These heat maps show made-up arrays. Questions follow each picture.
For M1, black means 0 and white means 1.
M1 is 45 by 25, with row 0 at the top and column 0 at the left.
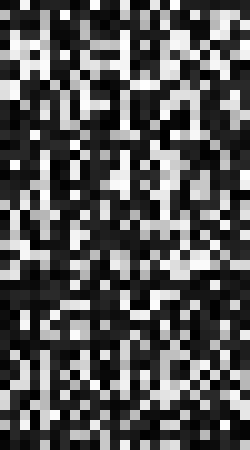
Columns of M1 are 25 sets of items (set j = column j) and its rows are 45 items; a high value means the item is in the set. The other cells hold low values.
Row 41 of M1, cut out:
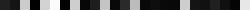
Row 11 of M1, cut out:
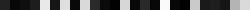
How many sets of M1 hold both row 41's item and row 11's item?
2
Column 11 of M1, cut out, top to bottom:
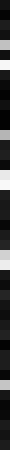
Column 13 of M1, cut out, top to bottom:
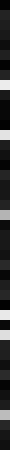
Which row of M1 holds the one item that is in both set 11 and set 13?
13
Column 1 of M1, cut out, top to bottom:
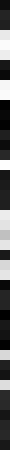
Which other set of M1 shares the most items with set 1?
18
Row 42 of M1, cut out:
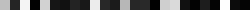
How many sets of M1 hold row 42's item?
8
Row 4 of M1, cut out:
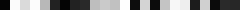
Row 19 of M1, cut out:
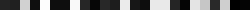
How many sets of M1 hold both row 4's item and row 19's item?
5
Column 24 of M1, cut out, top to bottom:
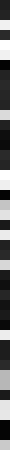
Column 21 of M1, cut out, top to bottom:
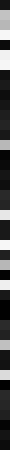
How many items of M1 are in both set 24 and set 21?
5
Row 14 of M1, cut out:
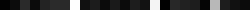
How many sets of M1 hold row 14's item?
3
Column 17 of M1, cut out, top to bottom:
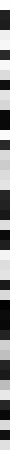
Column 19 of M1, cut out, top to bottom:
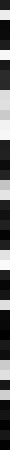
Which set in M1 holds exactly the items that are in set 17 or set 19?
12
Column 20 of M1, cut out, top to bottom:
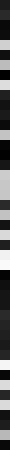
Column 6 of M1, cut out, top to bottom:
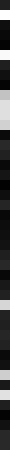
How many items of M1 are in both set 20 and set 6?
0
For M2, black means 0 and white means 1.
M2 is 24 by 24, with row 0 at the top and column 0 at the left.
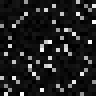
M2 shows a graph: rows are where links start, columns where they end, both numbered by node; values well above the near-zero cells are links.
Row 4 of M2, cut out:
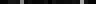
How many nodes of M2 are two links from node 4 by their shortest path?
3
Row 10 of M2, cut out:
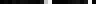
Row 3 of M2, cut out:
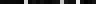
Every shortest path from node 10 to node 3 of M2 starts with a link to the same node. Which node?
node 22
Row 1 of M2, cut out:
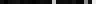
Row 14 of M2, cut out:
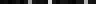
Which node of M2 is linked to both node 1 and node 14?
node 21
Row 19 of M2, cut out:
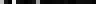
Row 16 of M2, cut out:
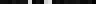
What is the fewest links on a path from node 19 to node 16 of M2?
4
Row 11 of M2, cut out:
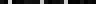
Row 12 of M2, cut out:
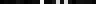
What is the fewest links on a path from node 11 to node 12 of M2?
2
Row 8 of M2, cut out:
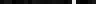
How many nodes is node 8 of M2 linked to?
1
